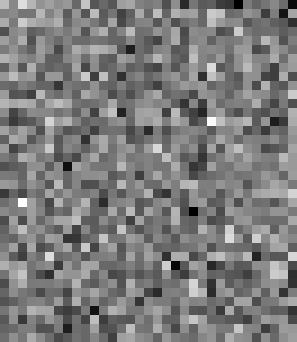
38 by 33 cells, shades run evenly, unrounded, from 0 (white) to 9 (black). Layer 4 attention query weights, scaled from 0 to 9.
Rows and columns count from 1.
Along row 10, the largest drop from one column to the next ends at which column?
30
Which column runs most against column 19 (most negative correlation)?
20
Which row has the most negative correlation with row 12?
10
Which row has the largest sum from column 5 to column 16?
15
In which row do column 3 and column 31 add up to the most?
14
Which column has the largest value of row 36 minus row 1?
3
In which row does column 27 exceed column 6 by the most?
1
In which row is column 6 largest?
31
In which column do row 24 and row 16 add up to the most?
22
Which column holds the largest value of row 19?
8
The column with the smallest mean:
4
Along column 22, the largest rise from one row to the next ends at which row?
24
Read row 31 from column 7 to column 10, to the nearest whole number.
3 4 4 3
